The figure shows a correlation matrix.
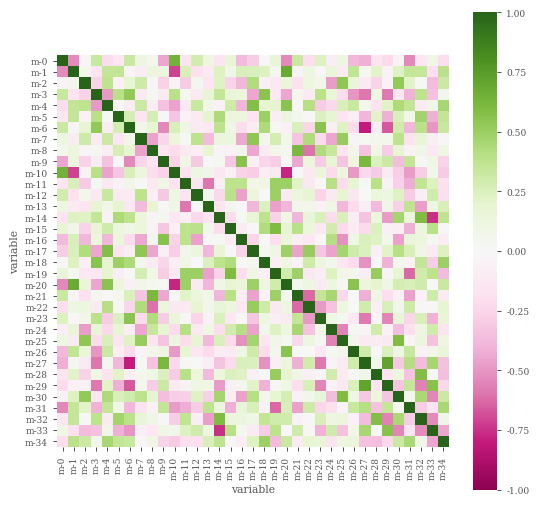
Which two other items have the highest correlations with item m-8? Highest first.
m-21, m-23
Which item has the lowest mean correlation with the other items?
m-10
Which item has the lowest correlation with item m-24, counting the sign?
m-25
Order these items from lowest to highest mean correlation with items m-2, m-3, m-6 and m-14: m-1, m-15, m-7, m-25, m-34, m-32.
m-15, m-1, m-7, m-25, m-34, m-32
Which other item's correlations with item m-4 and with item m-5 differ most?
m-3
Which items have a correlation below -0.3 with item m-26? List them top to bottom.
m-0, m-3, m-10
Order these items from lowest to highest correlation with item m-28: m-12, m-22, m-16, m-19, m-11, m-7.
m-22, m-7, m-12, m-16, m-11, m-19
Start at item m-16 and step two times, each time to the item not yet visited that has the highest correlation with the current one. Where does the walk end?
m-27
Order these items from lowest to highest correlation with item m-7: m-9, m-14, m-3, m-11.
m-9, m-3, m-11, m-14
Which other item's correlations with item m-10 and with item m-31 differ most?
m-0
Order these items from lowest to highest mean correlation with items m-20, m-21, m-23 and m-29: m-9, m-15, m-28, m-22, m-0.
m-22, m-9, m-0, m-28, m-15
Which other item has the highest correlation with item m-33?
m-29
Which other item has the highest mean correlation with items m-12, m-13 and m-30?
m-4
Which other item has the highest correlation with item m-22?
m-17
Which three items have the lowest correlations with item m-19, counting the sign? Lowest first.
m-31, m-13, m-34
